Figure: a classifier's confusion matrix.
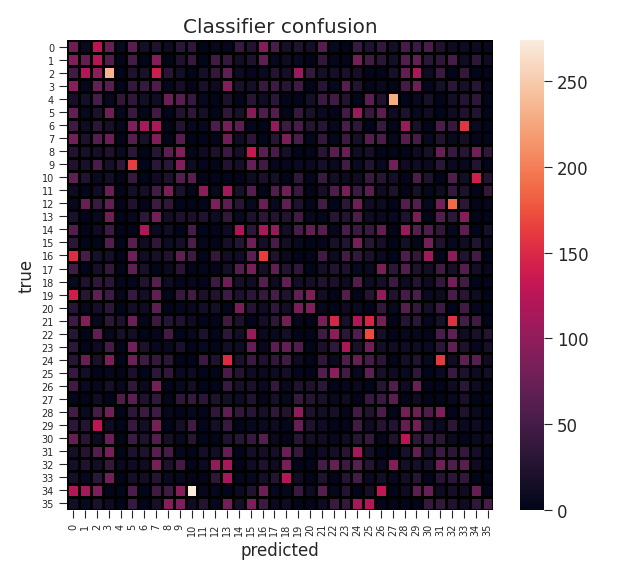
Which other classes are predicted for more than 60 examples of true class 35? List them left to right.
8, 9, 13, 15, 24, 25
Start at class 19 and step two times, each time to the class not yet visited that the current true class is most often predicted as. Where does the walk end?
2
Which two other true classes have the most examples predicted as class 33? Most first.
6, 13
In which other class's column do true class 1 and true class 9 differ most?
5
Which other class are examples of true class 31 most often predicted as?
24
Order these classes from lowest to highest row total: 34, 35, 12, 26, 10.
26, 10, 35, 12, 34
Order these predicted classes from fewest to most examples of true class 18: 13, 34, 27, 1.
34, 1, 27, 13
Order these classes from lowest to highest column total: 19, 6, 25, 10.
6, 10, 19, 25
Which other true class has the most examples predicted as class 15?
8
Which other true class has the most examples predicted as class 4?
27
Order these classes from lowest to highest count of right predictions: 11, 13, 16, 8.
13, 8, 11, 16
